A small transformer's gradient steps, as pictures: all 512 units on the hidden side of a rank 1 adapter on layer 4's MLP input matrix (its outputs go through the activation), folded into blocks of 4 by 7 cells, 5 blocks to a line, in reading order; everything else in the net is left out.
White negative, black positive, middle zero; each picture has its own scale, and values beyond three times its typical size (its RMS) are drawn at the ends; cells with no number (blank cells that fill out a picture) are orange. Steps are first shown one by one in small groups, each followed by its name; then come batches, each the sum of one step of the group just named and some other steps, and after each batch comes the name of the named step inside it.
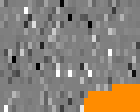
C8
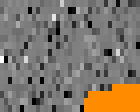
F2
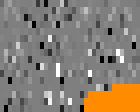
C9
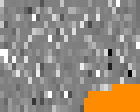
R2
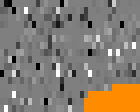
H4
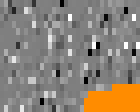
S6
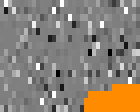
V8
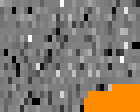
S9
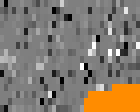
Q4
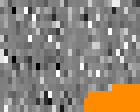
S9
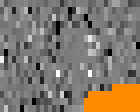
F2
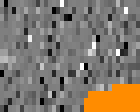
Q4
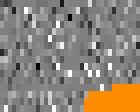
C8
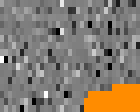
F2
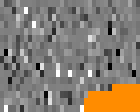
C8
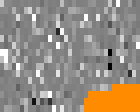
R2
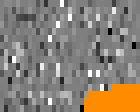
C9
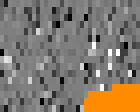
Q4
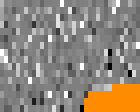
R2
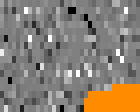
C8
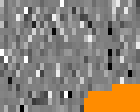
R2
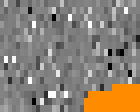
V8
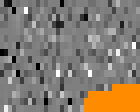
H4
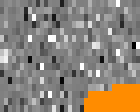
C9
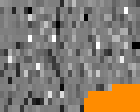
S9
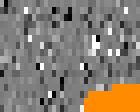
Q4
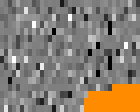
S6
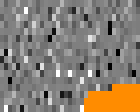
C8
